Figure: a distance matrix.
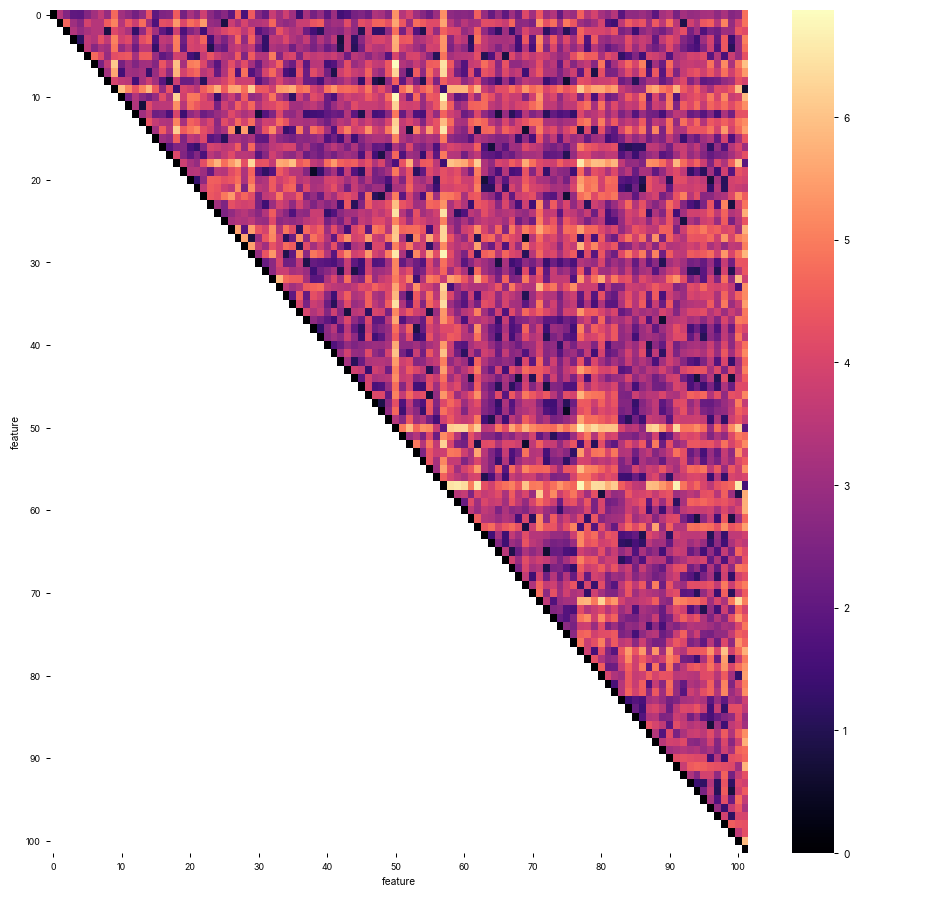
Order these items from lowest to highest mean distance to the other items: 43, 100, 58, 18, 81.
81, 43, 58, 100, 18
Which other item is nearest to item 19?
38
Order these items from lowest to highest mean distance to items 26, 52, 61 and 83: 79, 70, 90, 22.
70, 79, 90, 22
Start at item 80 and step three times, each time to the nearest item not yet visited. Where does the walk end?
33
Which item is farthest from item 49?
77
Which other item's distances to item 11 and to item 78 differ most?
13
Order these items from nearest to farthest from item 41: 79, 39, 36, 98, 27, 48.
79, 27, 48, 39, 36, 98
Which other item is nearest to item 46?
55
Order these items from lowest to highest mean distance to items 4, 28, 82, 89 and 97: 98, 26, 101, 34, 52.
34, 52, 26, 98, 101
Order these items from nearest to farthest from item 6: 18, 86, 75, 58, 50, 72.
72, 75, 58, 86, 18, 50
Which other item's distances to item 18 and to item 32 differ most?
50
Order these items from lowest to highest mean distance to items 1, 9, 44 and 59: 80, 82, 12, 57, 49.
82, 12, 49, 80, 57
